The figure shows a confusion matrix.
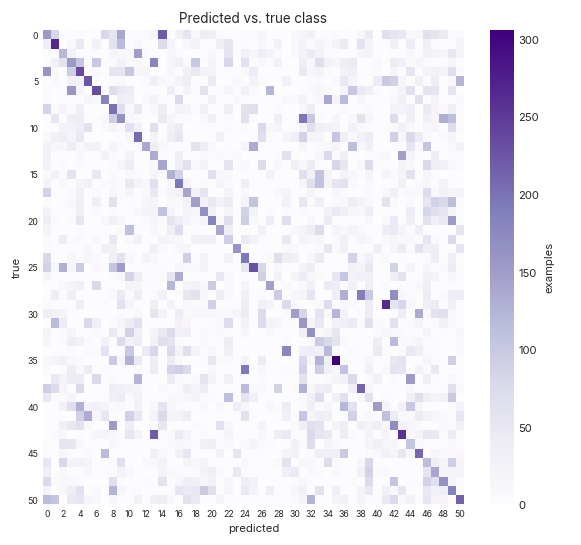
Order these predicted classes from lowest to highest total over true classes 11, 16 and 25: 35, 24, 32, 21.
21, 24, 32, 35
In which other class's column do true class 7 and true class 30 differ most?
34
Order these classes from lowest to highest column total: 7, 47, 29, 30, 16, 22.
30, 7, 29, 22, 47, 16
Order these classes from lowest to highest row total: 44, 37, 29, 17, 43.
44, 17, 37, 29, 43
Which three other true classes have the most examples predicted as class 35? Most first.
30, 11, 14
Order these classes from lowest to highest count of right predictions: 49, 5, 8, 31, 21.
21, 31, 49, 8, 5
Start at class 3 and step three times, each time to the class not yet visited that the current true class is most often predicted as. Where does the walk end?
32
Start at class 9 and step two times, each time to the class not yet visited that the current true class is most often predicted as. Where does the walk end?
1
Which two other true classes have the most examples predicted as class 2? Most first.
25, 46
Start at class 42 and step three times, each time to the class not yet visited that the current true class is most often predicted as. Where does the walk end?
14
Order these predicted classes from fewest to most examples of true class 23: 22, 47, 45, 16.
22, 16, 47, 45
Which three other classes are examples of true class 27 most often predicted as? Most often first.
15, 20, 6
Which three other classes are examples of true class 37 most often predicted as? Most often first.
44, 11, 6
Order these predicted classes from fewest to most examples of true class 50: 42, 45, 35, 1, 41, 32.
45, 35, 41, 42, 1, 32
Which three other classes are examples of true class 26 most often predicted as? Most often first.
16, 36, 10
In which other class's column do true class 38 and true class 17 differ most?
31
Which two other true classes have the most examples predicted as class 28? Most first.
38, 24
